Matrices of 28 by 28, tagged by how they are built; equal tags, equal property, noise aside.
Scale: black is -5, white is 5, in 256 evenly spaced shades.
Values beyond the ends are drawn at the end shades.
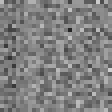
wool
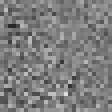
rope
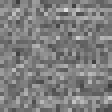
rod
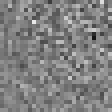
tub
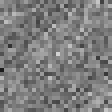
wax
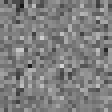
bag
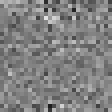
bag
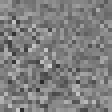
rope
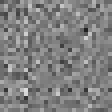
bag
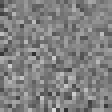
rope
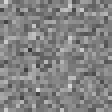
wool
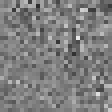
tub
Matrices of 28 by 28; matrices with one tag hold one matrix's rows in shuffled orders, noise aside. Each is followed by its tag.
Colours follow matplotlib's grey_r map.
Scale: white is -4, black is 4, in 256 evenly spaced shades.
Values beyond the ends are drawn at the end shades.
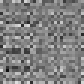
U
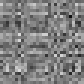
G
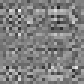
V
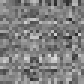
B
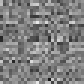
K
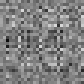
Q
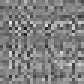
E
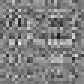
V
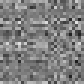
G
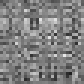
B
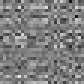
G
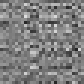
B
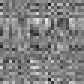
K
